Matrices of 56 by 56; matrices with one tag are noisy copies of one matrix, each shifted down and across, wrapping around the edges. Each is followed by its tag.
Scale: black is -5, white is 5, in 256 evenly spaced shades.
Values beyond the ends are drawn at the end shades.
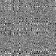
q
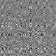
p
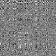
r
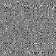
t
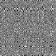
t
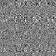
p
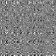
p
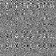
p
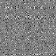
t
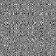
t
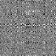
r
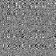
p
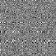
t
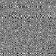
t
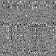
q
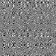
p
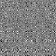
t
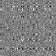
p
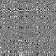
r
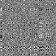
r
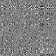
r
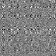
p
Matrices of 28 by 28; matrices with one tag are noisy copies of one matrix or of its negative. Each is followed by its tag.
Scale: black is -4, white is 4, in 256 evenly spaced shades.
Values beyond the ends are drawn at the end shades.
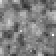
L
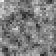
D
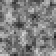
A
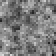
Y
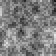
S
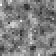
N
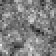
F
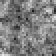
Y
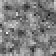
N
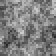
S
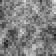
S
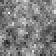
S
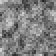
L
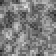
L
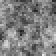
S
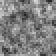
D
